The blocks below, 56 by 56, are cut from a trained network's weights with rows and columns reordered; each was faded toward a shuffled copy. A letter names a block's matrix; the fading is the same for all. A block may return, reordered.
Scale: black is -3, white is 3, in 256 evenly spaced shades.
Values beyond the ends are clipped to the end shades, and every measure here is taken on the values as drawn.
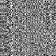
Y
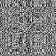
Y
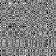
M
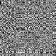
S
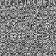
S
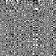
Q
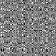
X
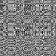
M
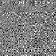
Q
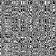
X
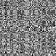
Y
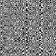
X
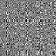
X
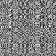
Y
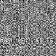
Y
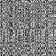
Y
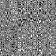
Q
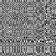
M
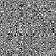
Q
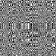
X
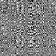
X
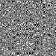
Q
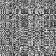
Y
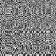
S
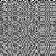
M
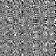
X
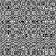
M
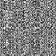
Y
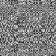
S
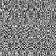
S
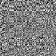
S
